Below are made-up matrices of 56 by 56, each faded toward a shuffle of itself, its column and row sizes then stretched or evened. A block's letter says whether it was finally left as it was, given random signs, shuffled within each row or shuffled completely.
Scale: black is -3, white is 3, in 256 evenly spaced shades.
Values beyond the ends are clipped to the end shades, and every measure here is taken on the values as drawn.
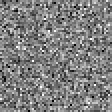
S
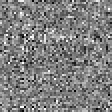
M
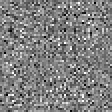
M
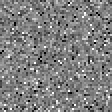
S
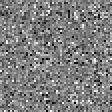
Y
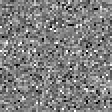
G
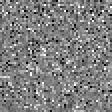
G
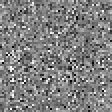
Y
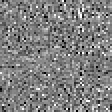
M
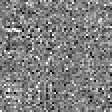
M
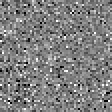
M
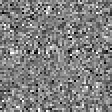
M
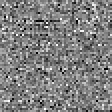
G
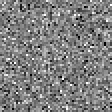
S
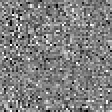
M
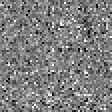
Y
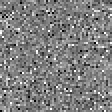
S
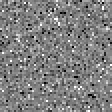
S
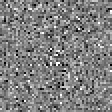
Y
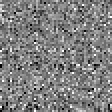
M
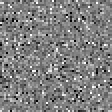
G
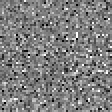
Y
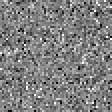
G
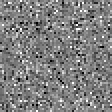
Y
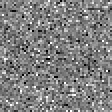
S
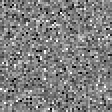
S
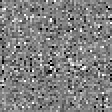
Y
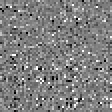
M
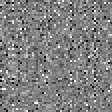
M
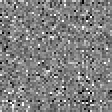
M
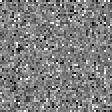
Y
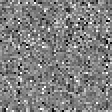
Y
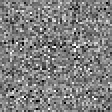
M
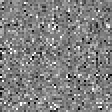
Y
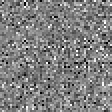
M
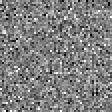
S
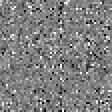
M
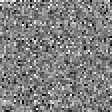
M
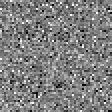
S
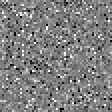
S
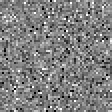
S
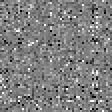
Y
